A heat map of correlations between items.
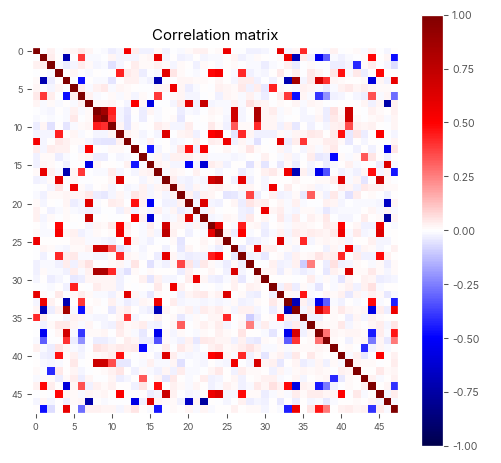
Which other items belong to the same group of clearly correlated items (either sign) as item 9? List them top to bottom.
8, 10, 26, 29, 41
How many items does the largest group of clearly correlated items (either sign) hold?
10
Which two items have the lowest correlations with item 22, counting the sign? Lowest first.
46, 15
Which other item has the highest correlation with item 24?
17
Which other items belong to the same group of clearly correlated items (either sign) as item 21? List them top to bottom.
30
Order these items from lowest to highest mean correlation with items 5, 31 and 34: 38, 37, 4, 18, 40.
40, 38, 37, 4, 18
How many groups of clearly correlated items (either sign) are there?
10
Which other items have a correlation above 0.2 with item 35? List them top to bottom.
0, 12, 25, 32
